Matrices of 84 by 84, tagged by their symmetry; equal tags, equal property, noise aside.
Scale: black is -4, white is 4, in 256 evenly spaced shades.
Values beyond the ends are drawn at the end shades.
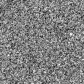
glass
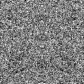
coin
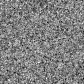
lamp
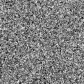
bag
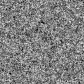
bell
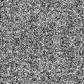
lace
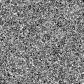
bell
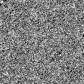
glass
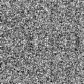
lace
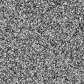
bell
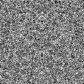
coin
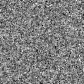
lamp
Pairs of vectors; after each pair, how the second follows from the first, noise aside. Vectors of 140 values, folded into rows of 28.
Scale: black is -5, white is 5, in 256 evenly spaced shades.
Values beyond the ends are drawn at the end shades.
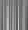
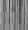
reversed, negated.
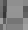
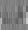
wrapped around, negated, partly zeroed.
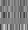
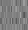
wrapped around, negated, shrunk.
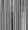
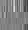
wrapped around, negated, partly zeroed.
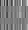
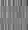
negated, shrunk.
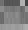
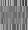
sign-scrambled.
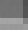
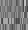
sign-scrambled.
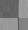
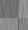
shrunk.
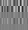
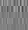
shrunk.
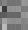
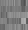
reversed, negated, shrunk.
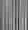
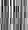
reversed, negated, scaled up.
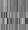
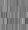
shrunk.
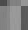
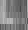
wrapped around, negated.
